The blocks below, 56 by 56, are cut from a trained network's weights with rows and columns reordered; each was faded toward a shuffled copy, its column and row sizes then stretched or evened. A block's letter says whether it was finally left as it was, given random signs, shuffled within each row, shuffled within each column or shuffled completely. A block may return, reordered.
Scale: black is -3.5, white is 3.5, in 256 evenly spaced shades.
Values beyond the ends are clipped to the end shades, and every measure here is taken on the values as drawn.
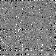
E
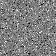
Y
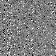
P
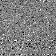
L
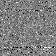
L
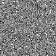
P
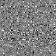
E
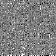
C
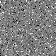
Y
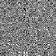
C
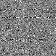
L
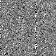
P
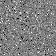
Y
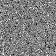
Y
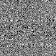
E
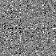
E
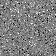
Y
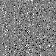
P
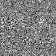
E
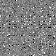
E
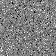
Y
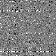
C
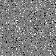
P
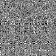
C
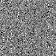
P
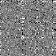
C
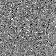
Y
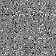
E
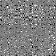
C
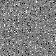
P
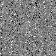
P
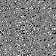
C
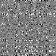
C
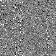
P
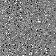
P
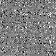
E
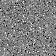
Y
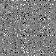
E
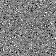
Y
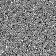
Y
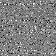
L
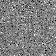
Y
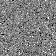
Y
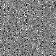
P
